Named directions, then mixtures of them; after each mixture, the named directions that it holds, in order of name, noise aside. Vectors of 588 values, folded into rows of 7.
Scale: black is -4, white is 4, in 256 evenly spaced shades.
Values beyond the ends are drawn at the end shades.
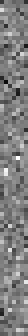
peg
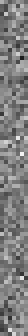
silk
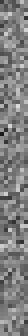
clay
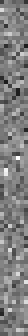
peg.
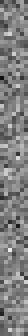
clay, peg, silk.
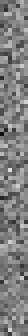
clay, silk.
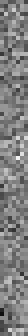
peg, silk.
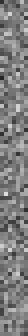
clay, peg.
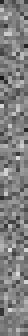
clay, peg.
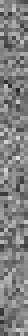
clay, peg, silk.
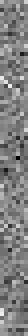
peg, silk.
